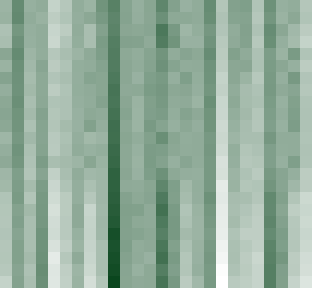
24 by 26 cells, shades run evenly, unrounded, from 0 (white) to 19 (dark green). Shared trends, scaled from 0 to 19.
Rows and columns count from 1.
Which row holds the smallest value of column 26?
24
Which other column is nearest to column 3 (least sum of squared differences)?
21
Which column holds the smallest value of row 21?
19
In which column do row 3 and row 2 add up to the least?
5
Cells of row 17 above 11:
4
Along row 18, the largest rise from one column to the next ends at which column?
10
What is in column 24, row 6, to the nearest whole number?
9
